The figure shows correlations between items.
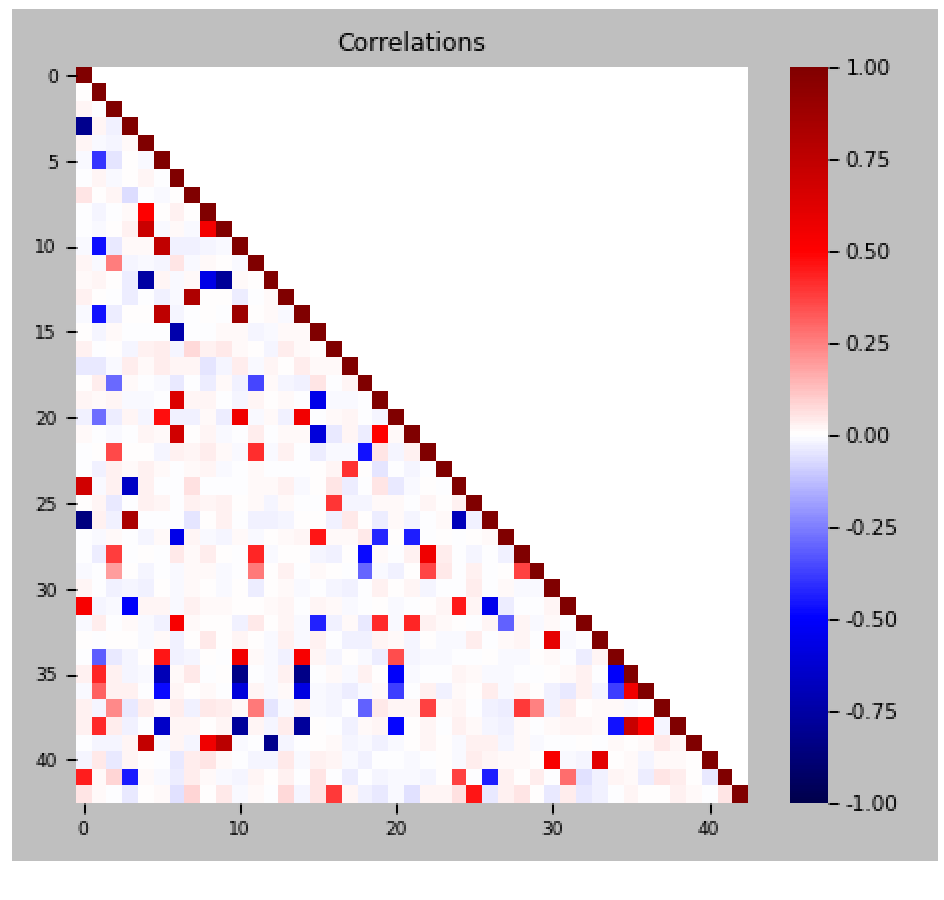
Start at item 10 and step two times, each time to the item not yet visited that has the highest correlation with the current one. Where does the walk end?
5
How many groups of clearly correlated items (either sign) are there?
9
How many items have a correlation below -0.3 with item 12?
4
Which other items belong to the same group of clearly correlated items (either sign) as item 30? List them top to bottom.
33, 40
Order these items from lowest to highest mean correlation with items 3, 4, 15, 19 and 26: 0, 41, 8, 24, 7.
0, 24, 41, 7, 8
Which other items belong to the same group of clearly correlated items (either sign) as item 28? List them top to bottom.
2, 11, 18, 22, 29, 37
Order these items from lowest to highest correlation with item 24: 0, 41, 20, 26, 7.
26, 20, 7, 41, 0
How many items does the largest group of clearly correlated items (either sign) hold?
9
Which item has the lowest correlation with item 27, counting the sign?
6
